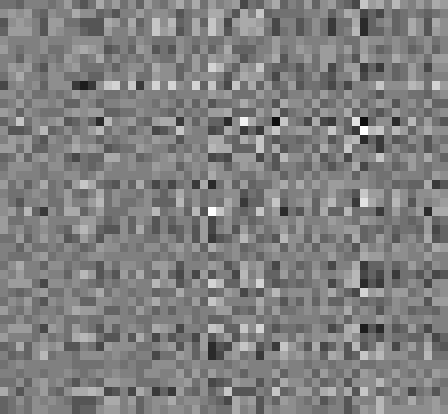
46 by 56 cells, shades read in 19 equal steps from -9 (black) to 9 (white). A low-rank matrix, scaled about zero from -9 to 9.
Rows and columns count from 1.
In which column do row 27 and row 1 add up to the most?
48
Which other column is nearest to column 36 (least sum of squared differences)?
40
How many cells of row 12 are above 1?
7
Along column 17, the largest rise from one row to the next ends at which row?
45
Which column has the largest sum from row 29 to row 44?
31
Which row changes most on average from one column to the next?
14
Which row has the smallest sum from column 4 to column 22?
26
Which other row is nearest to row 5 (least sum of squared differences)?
29
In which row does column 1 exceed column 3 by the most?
44
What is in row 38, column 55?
-4
